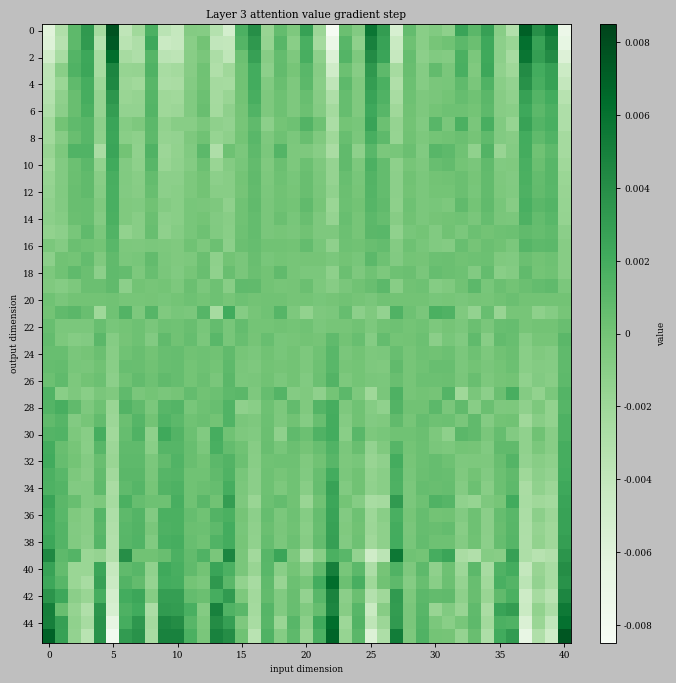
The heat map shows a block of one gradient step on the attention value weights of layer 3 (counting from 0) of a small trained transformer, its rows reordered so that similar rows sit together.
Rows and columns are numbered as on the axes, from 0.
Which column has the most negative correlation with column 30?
33
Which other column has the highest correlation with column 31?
12
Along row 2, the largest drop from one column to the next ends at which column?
40
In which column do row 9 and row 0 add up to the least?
22
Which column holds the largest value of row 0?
5
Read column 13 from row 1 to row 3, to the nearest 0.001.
-0.004 -0.003 -0.003
